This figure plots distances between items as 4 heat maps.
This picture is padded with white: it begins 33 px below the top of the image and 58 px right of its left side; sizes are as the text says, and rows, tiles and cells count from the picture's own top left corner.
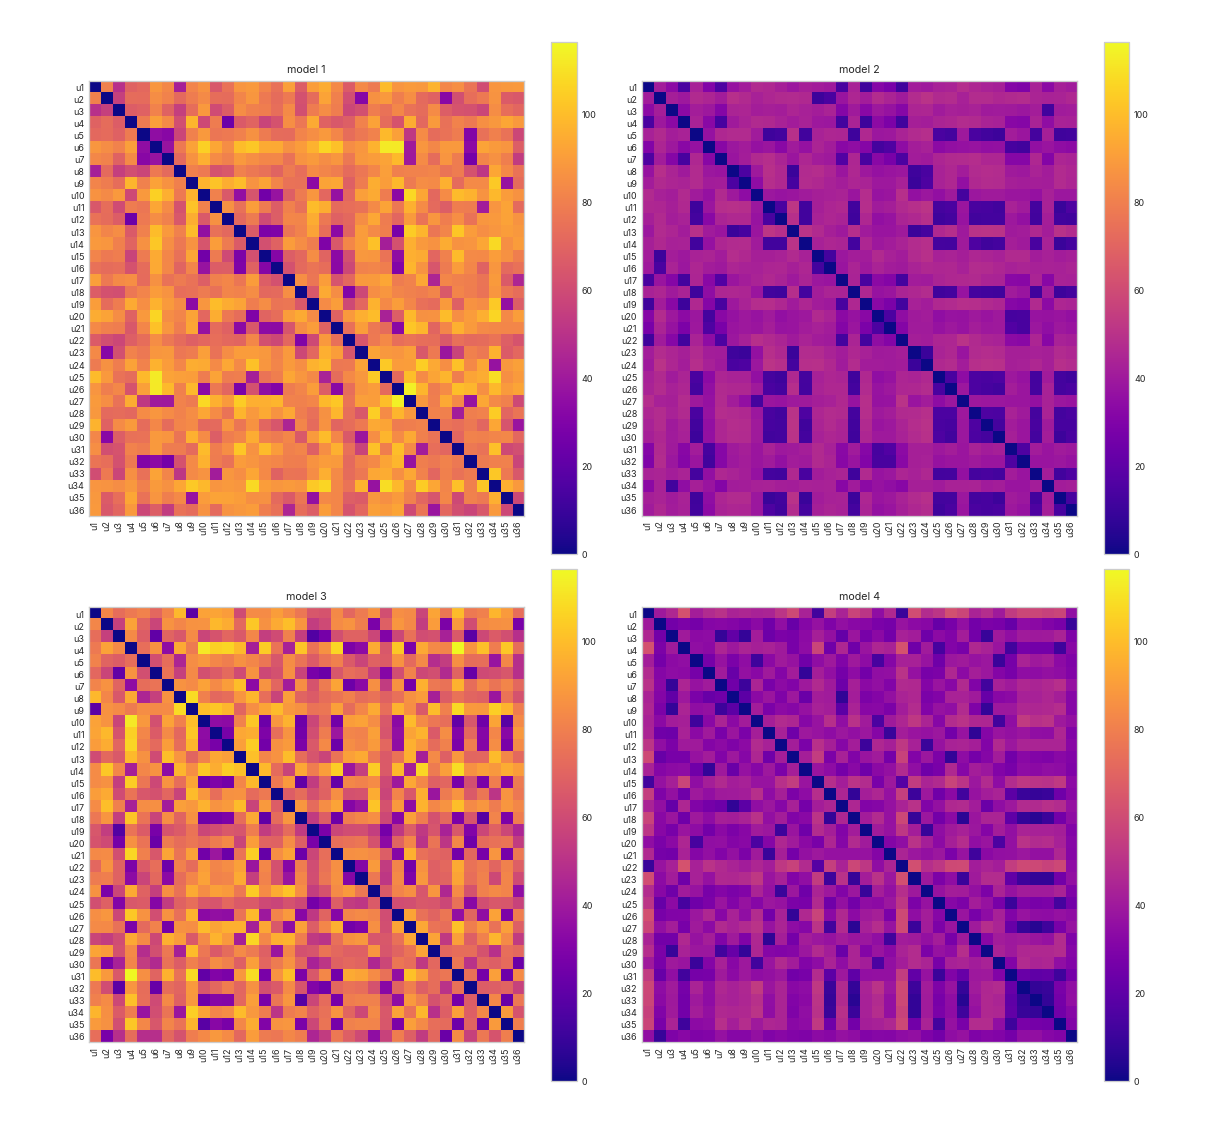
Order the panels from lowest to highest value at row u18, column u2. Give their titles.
model 4, model 2, model 1, model 3
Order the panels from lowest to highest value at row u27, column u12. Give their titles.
model 2, model 4, model 1, model 3
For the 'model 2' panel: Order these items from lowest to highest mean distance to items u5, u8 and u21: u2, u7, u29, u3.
u29, u7, u3, u2
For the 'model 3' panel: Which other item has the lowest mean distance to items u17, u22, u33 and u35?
u18
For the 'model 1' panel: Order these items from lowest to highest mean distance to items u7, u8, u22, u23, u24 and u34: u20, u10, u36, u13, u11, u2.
u2, u36, u11, u13, u10, u20
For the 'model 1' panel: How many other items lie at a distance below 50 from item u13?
5
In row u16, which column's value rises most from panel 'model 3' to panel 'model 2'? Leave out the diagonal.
u29
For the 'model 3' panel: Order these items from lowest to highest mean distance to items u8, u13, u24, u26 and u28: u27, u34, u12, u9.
u12, u34, u9, u27
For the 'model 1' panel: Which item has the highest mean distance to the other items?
u34
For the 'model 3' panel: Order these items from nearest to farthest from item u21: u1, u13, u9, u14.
u13, u1, u9, u14
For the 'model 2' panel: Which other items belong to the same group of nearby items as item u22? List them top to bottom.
u1, u4, u7, u17, u19
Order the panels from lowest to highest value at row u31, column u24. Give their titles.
model 4, model 2, model 3, model 1
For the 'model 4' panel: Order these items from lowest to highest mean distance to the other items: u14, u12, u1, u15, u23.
u14, u23, u12, u15, u1
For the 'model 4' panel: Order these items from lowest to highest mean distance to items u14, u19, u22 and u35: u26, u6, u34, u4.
u6, u4, u34, u26
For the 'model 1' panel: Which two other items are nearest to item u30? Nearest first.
u2, u23
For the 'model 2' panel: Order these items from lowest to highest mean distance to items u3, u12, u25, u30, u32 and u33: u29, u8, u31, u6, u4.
u29, u6, u31, u4, u8
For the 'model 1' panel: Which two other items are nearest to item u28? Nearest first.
u31, u23
